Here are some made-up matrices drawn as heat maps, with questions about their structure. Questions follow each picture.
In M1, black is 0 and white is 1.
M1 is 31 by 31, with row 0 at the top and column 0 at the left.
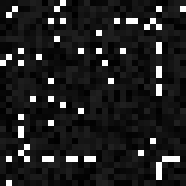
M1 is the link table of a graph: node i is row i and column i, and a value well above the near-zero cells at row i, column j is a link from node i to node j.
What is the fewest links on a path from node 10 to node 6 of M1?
6
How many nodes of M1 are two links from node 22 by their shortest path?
5
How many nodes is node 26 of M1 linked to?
11
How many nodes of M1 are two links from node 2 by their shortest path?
3
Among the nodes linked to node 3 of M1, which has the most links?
node 8
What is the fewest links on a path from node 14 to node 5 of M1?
4
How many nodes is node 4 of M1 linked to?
2
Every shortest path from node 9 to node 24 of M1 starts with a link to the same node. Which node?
node 1
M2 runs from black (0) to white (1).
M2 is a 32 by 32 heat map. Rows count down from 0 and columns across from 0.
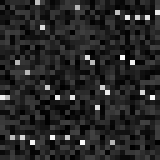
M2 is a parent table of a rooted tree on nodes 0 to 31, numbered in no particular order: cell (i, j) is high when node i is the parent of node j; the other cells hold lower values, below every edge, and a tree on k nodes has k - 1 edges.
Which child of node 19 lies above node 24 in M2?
11
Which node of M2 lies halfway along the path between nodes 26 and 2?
3
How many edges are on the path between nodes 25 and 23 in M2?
4
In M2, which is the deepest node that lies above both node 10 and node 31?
27
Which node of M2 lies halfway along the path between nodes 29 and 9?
21
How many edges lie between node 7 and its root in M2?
5
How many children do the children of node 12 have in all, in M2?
5
